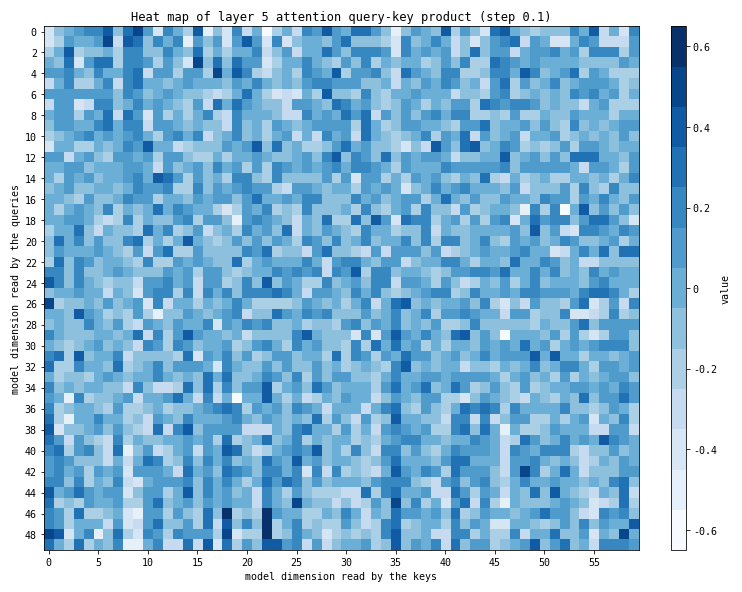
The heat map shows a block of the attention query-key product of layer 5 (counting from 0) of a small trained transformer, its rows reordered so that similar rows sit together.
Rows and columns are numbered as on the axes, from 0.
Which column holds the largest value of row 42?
48
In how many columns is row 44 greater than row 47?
25
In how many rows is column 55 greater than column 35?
18
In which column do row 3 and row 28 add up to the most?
15
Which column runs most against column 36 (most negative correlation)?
10
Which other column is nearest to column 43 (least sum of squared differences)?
57
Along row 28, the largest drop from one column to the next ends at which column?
17
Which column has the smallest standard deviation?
37
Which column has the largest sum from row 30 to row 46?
35
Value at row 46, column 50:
0.3
